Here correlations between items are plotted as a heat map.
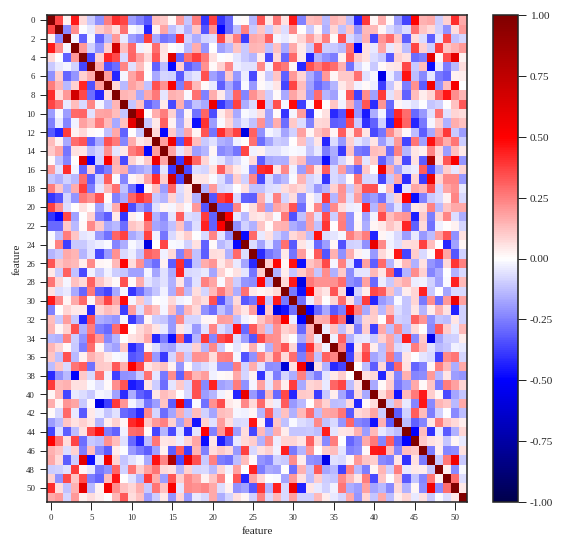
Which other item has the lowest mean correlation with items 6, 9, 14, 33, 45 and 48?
21
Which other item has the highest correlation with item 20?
9
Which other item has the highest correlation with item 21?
22
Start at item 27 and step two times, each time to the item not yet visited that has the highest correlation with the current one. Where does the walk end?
41
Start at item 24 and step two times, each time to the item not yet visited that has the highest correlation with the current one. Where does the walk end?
46
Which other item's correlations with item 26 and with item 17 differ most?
15
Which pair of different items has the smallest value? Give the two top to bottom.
32, 37
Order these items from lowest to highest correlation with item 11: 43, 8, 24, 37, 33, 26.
8, 24, 33, 26, 37, 43
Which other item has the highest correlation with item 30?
50
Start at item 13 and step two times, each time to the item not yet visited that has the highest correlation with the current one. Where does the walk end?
47
